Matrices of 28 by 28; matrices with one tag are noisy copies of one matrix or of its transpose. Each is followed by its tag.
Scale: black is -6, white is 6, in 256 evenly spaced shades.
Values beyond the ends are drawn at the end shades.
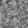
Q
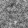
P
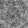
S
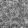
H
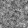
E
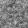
P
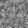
Q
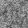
P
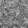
H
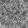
S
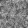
Q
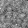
P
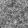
P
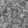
P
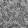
H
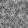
Q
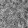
H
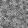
Q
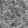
S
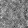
H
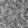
H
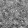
H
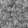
P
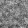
H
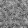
H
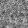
E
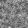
Q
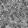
E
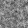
E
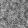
H
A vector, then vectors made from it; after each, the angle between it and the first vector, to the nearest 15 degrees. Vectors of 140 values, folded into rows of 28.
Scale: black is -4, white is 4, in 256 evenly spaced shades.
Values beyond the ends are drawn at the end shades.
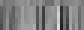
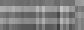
120 degrees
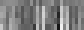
165 degrees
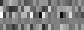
90 degrees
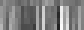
165 degrees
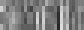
150 degrees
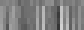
165 degrees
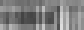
135 degrees
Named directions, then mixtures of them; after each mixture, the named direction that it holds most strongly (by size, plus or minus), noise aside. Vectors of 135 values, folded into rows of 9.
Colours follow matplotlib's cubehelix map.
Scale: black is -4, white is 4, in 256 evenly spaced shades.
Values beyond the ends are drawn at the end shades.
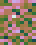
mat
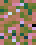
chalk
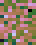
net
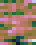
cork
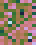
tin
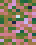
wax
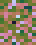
wax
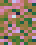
mat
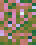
tin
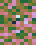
wax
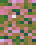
mat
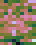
cork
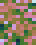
net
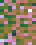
net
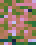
net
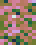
mat
